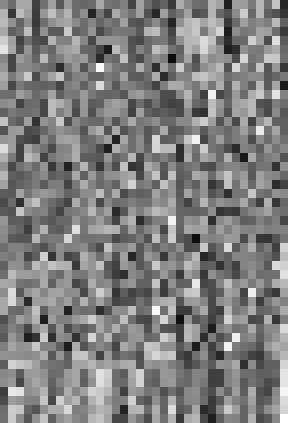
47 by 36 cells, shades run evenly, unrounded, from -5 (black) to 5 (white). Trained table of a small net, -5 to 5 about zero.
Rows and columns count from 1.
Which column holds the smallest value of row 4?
29
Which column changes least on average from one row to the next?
19
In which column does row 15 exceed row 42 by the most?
33
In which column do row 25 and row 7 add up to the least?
18
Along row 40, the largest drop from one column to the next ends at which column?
23
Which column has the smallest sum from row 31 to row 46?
27
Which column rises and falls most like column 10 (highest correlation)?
26
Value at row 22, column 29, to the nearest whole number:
-3
